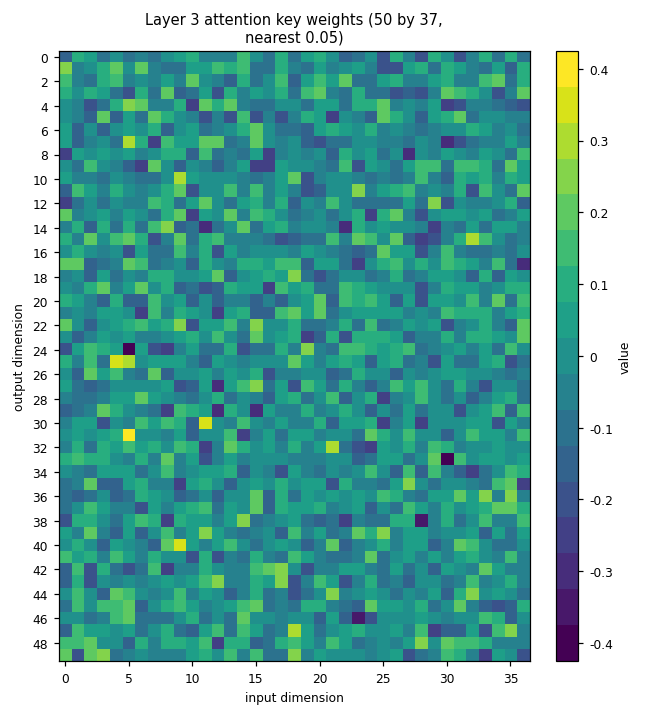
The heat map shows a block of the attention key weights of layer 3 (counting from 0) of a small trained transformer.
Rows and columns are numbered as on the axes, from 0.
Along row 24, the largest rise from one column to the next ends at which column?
6
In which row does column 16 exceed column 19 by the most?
42
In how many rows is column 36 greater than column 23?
22
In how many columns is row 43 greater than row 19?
14
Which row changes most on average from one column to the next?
5
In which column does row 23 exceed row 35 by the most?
36
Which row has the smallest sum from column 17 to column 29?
38
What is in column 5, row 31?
0.4
